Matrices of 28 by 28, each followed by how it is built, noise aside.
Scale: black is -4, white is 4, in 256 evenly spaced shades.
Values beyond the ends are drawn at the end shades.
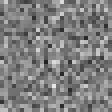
repeating rows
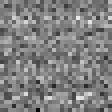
repeating columns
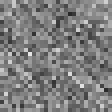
Toeplitz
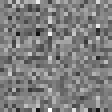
low rank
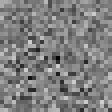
lower triangular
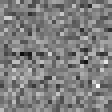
low rank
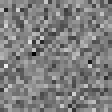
Hankel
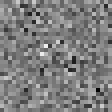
block diagonal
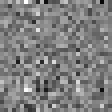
low rank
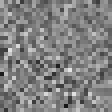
lower triangular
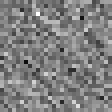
Toeplitz
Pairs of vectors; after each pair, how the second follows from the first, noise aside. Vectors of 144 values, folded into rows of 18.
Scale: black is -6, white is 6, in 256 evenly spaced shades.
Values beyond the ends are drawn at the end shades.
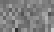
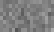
shrunk.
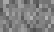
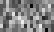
wrapped around, negated, scaled up.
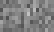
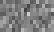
shuffled.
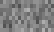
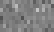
wrapped around, negated, partly zeroed.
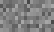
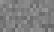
wrapped around, shrunk.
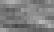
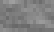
shrunk.
